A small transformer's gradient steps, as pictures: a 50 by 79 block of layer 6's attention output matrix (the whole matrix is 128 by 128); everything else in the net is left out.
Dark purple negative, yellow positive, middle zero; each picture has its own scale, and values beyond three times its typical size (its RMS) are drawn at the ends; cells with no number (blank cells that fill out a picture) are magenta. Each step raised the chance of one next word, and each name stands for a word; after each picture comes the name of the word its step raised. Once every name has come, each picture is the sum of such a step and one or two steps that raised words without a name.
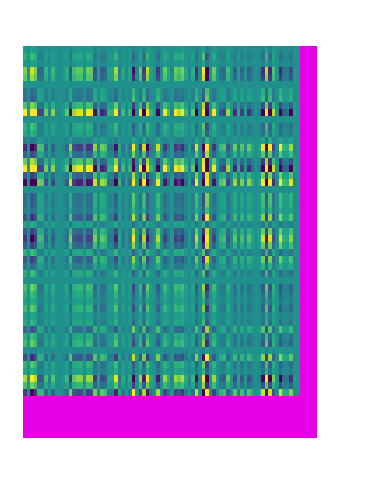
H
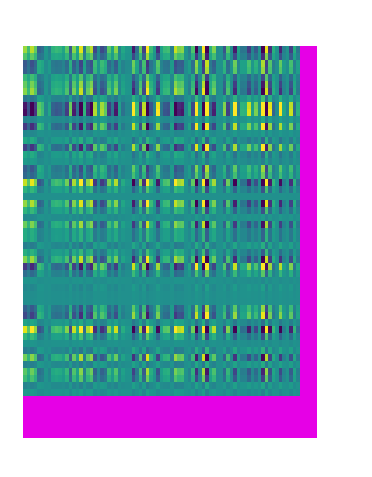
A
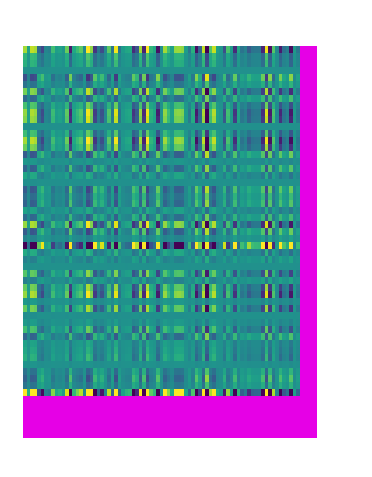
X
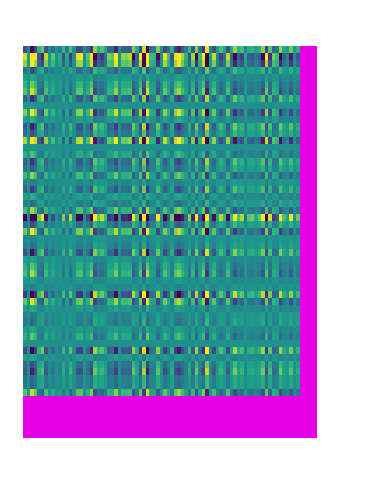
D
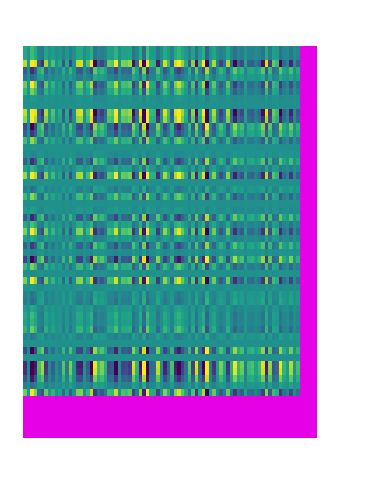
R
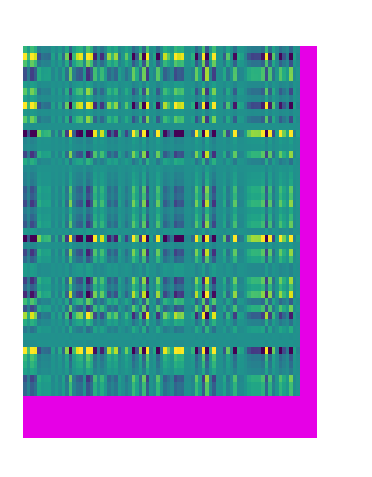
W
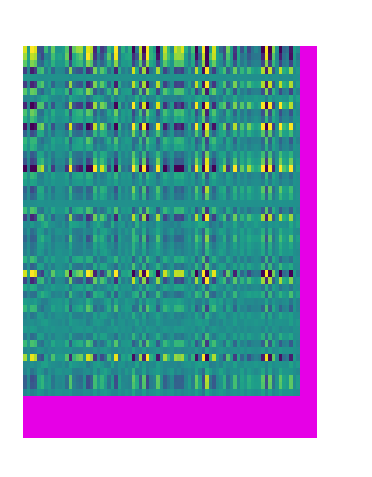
D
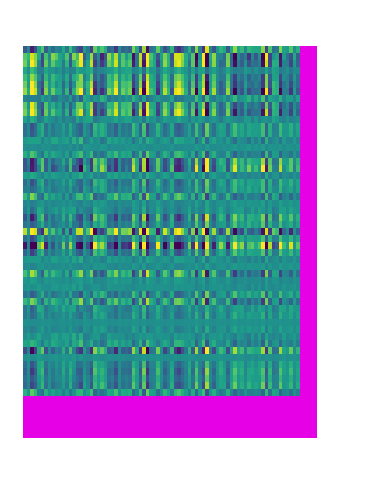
D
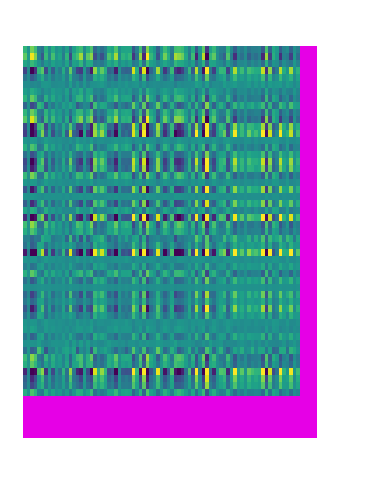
W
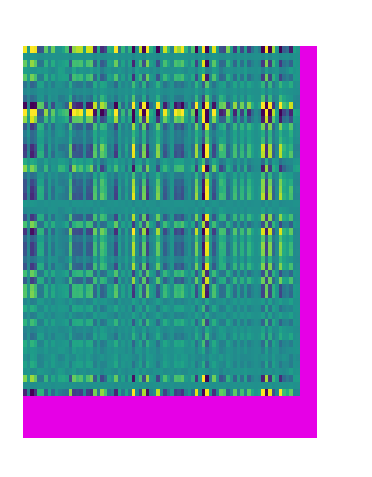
H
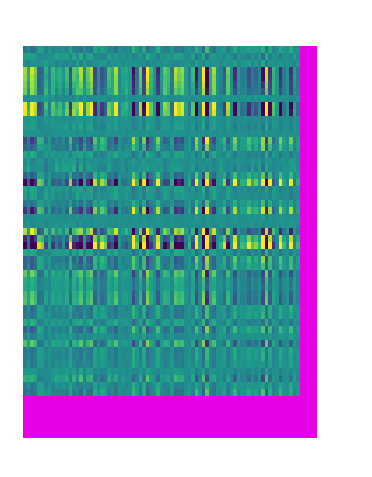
H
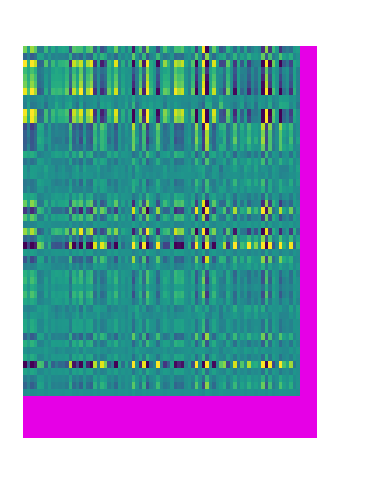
R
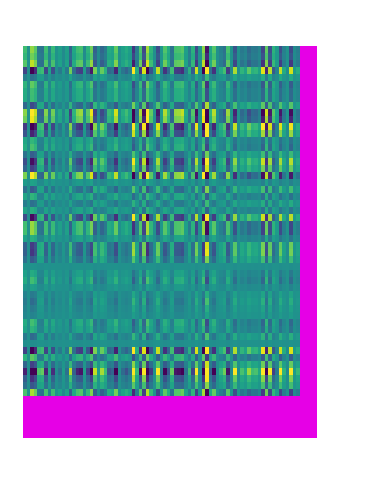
R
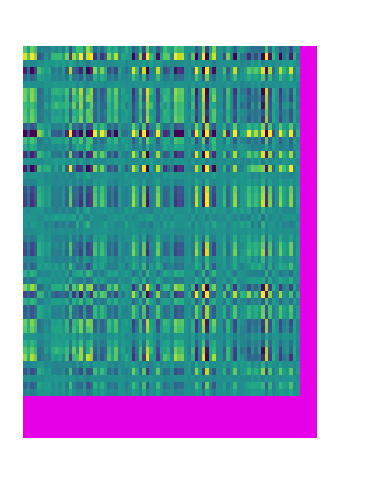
W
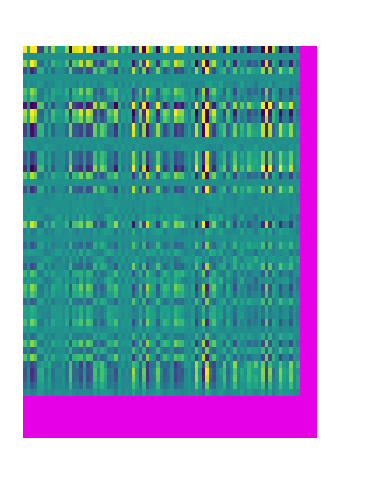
R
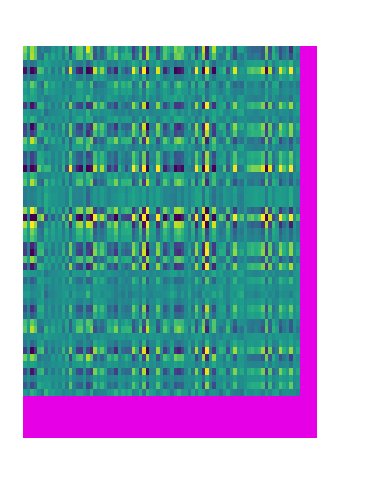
A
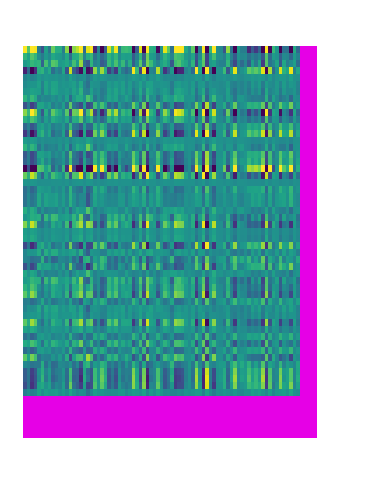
R
